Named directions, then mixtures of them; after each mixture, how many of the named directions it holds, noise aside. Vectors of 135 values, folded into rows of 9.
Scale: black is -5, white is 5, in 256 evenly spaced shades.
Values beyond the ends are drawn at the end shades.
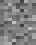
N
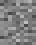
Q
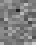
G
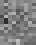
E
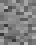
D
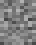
three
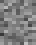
three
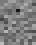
four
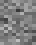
three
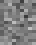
two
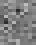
two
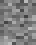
one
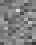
one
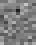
three
